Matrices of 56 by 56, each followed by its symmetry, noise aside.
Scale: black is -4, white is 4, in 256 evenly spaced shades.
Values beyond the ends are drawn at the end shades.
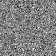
mirrored left to right.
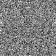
mirrored left to right.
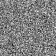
antisymmetric.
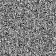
same after a half turn.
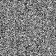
mirrored top to bottom.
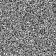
antisymmetric.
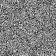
same after a half turn.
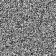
symmetric.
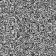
mirrored top to bottom.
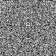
mirrored left to right.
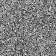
symmetric.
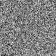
no symmetry.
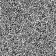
same after a half turn.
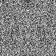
mirrored left to right.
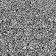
mirrored left to right.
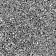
symmetric across the other diagonal.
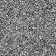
mirrored top to bottom.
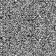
mirrored top to bottom.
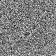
symmetric.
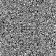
mirrored top to bottom.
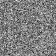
mirrored top to bottom.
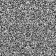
mirrored left to right.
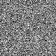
mirrored left to right.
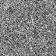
symmetric.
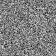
no symmetry.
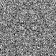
mirrored left to right.
